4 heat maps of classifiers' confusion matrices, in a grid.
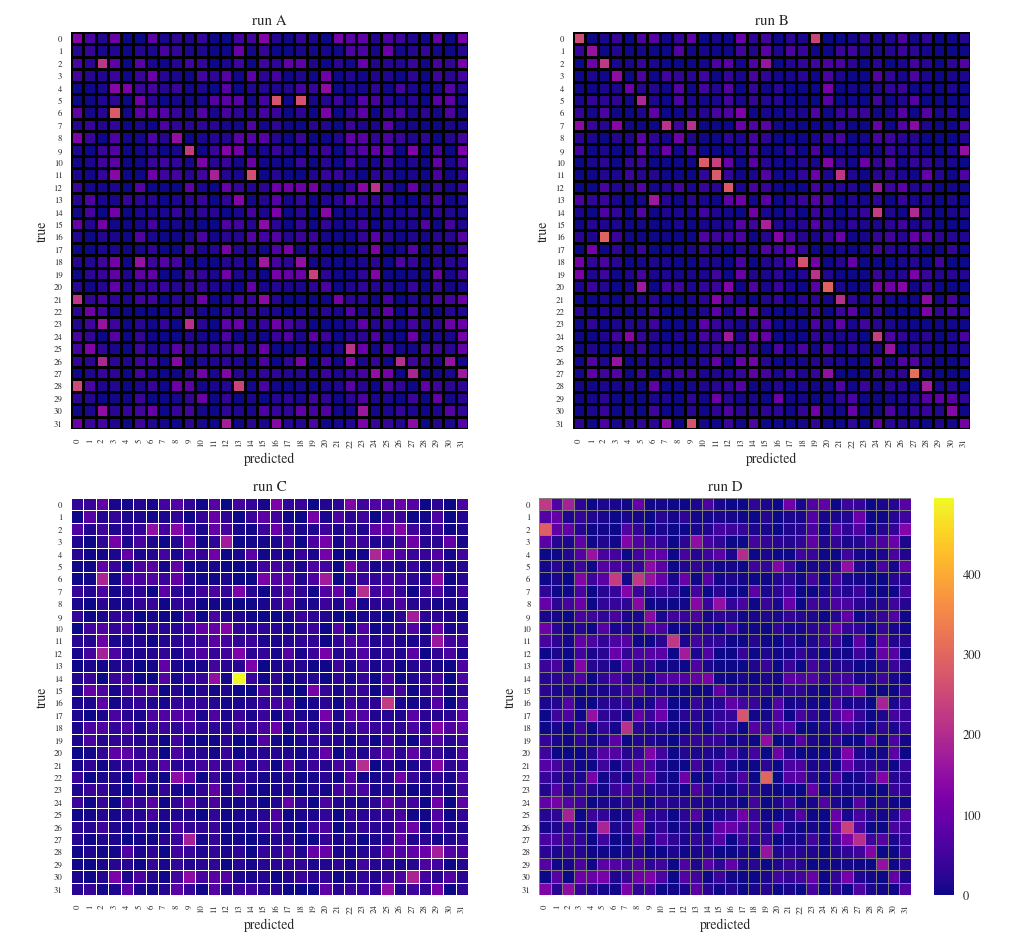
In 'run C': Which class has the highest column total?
29
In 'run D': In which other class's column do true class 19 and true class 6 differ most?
8
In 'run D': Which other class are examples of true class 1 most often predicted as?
27
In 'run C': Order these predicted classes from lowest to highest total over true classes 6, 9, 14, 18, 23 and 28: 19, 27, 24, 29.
24, 19, 27, 29
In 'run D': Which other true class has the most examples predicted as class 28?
19
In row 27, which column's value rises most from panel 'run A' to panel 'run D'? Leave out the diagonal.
26
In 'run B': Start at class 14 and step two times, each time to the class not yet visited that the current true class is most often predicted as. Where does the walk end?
12
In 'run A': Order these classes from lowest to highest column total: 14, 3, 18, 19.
19, 14, 18, 3
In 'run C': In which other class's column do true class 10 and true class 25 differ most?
12
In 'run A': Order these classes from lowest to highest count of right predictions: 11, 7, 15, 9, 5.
7, 5, 15, 11, 9
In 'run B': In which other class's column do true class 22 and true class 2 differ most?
15
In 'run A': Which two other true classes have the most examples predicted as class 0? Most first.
28, 21
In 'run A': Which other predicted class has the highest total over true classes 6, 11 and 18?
3
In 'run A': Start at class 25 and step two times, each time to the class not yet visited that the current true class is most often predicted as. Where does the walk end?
1
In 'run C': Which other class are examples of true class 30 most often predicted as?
27
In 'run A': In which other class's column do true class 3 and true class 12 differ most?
24
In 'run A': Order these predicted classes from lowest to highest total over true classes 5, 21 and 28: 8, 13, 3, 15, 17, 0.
17, 3, 8, 15, 13, 0
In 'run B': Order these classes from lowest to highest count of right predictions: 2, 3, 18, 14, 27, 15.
14, 3, 15, 2, 18, 27
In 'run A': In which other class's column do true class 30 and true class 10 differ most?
23
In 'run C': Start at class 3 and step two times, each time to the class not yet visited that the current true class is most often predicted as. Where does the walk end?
2
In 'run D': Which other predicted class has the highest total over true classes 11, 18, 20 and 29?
7
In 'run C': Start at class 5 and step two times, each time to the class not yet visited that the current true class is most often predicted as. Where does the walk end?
8
